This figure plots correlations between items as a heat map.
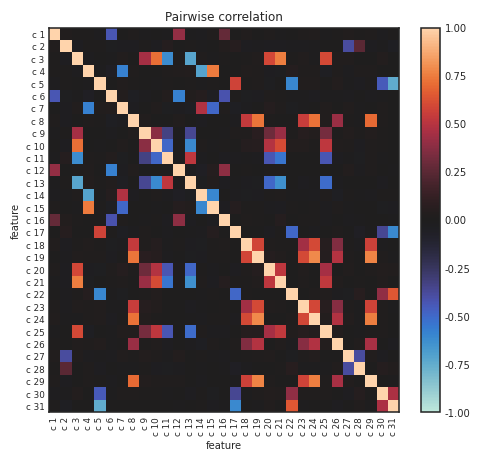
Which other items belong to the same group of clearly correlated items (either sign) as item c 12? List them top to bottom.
c 1, c 6, c 16
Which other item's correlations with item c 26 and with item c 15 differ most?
c 4
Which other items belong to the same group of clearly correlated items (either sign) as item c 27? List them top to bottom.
c 2, c 28
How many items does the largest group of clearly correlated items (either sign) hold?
8
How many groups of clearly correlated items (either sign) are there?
6
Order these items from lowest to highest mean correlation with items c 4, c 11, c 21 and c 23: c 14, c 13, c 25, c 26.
c 14, c 13, c 25, c 26
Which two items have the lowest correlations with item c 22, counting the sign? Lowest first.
c 5, c 17
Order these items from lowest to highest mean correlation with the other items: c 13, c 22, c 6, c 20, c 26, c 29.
c 13, c 6, c 22, c 20, c 26, c 29
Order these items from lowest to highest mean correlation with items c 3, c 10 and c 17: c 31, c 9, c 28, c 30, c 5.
c 31, c 30, c 28, c 5, c 9
